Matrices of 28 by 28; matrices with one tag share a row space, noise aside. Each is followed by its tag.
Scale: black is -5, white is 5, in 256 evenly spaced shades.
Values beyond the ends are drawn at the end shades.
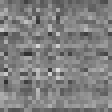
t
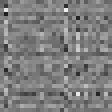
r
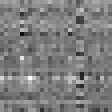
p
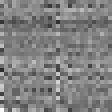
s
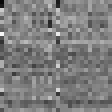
s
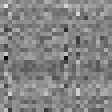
r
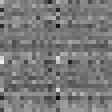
s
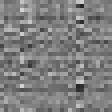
p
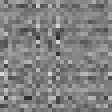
t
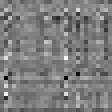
r
